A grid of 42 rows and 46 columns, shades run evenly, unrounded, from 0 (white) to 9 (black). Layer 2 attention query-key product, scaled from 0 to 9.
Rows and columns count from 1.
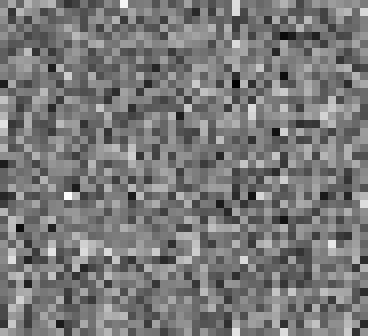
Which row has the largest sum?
36
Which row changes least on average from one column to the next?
8
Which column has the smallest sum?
42
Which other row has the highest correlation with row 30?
5
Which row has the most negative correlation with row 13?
38
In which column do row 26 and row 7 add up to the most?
35
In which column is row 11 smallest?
25
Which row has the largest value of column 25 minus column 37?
37
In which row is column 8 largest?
41
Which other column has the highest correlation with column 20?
7
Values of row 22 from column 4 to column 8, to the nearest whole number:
5 4 6 4 4
